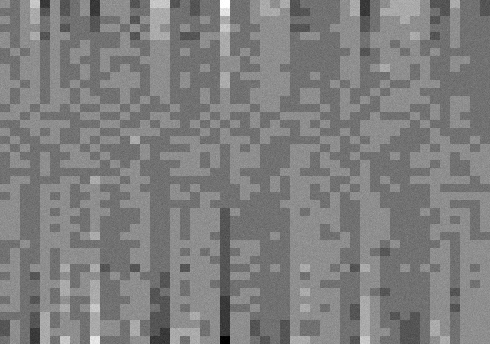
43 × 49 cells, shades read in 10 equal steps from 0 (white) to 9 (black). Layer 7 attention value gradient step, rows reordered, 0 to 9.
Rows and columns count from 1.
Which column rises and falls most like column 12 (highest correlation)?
11
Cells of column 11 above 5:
1
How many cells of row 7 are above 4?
27
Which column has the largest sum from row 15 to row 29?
23
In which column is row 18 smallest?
14
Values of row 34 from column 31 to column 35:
3 4 4 5 4
